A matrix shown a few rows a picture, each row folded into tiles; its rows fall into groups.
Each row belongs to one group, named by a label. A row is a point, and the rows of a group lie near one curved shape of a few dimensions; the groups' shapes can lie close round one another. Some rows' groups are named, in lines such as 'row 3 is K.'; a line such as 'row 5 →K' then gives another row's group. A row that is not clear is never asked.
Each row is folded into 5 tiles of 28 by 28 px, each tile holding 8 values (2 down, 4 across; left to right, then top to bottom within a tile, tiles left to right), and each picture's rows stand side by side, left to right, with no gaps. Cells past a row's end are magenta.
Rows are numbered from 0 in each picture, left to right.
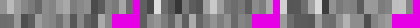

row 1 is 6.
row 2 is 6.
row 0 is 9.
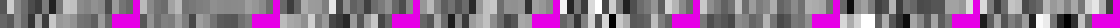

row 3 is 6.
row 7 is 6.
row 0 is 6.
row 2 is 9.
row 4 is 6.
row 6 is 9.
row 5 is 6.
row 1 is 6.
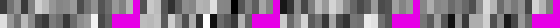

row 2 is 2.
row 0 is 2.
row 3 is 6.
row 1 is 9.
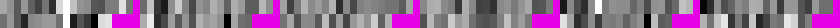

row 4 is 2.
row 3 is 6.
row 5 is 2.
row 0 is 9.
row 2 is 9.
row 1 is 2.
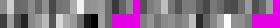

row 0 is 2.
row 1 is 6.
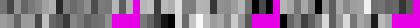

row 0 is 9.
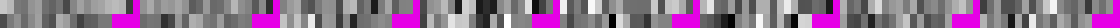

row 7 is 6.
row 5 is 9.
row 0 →6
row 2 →9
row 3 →6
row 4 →6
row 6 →6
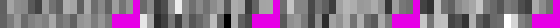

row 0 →6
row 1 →2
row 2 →6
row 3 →2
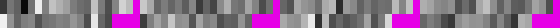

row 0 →2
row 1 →6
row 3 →9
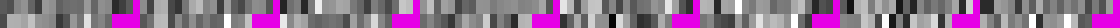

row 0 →6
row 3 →9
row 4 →6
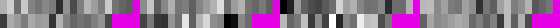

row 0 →6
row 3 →6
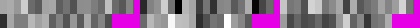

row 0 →6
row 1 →6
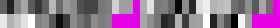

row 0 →9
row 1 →9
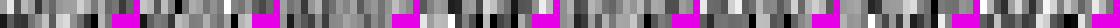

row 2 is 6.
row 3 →9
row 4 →2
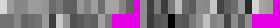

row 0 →6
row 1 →6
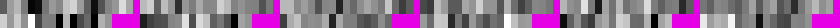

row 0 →9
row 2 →6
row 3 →2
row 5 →9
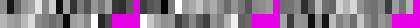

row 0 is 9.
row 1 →2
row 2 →6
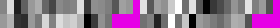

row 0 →2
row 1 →6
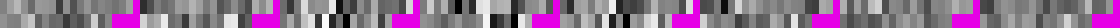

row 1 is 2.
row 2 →9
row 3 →9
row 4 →9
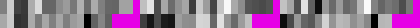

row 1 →9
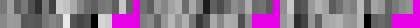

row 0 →9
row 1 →6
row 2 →2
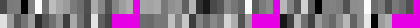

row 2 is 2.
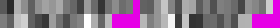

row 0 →2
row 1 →9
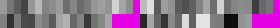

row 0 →6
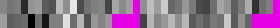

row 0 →6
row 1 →6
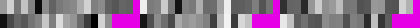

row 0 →2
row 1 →2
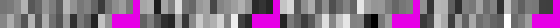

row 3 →2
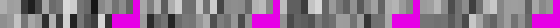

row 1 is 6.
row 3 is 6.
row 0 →9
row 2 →6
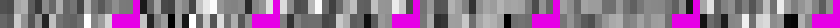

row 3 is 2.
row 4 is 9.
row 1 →6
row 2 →6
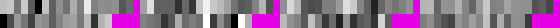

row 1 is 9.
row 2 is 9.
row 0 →2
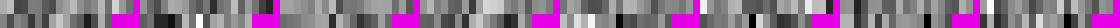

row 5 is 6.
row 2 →6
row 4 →9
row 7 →2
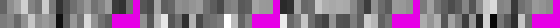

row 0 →6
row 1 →2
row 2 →2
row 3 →9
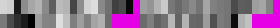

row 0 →9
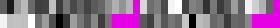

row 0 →9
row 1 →6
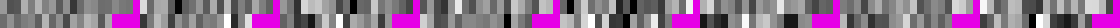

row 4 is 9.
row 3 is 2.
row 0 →9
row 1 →2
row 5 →2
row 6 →6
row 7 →6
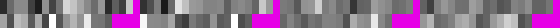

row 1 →2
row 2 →9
